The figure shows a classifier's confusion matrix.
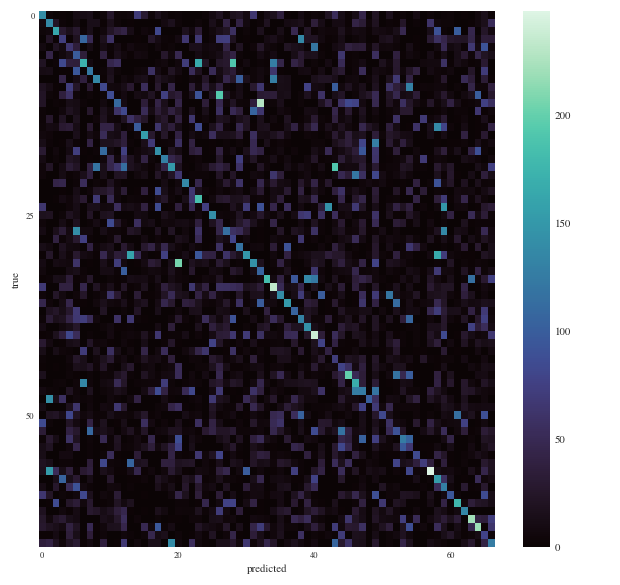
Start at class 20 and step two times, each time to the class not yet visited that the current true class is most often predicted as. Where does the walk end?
6
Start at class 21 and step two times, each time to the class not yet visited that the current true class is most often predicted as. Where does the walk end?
3
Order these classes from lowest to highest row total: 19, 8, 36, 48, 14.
48, 8, 36, 14, 19
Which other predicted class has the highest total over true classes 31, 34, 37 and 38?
20
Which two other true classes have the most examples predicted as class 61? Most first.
50, 2
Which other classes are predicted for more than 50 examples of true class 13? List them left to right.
22, 52, 56
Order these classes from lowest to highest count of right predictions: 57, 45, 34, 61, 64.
61, 45, 64, 34, 57
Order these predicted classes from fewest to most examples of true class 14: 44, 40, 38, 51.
38, 44, 51, 40
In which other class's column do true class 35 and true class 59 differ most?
51
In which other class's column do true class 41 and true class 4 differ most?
40
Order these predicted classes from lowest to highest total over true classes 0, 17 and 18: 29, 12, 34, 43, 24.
24, 34, 43, 29, 12
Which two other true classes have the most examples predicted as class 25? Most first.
41, 48
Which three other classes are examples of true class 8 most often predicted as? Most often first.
34, 29, 52
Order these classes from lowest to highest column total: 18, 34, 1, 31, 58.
1, 18, 31, 34, 58
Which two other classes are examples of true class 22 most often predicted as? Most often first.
17, 44
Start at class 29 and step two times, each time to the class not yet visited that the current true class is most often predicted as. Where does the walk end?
52
